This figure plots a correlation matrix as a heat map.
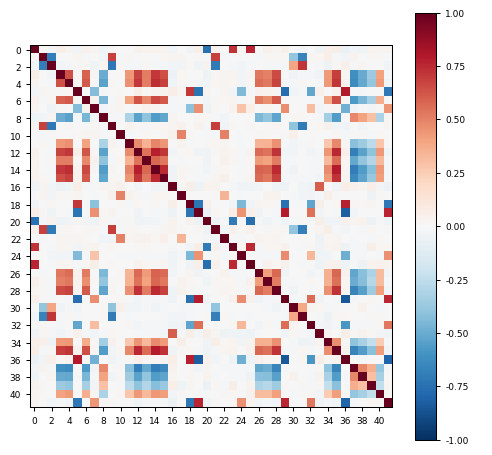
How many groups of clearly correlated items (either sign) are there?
6
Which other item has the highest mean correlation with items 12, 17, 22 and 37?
10
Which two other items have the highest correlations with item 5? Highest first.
36, 18
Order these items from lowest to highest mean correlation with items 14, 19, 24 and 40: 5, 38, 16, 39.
5, 38, 39, 16
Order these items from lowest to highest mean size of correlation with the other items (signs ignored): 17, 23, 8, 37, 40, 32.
17, 23, 32, 40, 8, 37
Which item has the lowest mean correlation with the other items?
37
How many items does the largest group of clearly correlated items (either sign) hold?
18
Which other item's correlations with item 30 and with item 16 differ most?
33
